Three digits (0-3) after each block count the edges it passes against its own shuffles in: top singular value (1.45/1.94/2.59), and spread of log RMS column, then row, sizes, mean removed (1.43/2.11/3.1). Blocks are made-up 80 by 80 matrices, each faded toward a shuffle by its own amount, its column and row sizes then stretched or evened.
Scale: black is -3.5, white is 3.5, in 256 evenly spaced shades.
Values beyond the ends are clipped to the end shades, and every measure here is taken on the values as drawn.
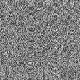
2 0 0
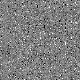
0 2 0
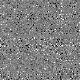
1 1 2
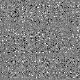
0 2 2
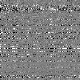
2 1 3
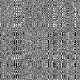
3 3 2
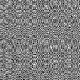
3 1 0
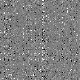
1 2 1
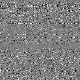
0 0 3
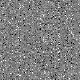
1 2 0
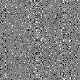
2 2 0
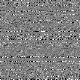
0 0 3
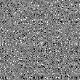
2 1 1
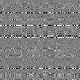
3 0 3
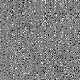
2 1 0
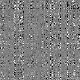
2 3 2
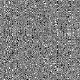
2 2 0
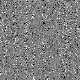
0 2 0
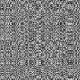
3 2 2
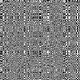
3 3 2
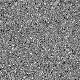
0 0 0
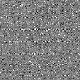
2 0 2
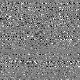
1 0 3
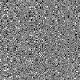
2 2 0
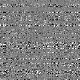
2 1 3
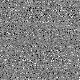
0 0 2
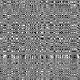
3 2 3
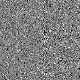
1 2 0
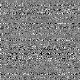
1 1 3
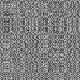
3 0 1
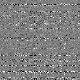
2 1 3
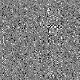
1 2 1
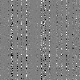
1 3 1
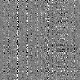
2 3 1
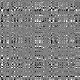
3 3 3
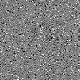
2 0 0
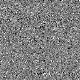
0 0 2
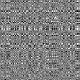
3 2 3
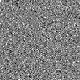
2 0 0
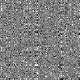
2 2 1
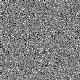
1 0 1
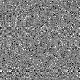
2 0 1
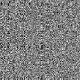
2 2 0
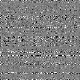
2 1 3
